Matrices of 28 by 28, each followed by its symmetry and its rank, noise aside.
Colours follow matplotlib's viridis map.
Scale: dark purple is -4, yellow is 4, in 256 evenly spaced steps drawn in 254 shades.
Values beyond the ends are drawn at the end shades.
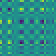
symmetric, rank one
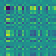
symmetric, rank one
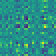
symmetric, rank two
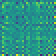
symmetric, rank two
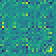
symmetric, rank three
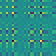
symmetric, rank one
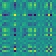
symmetric, rank one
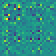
symmetric, rank three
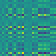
no symmetry, rank one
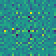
no symmetry, rank three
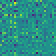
no symmetry, rank three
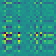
no symmetry, rank one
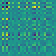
symmetric, rank one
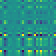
no symmetry, rank one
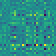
no symmetry, rank two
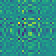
antisymmetric, rank two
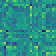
no symmetry, rank three
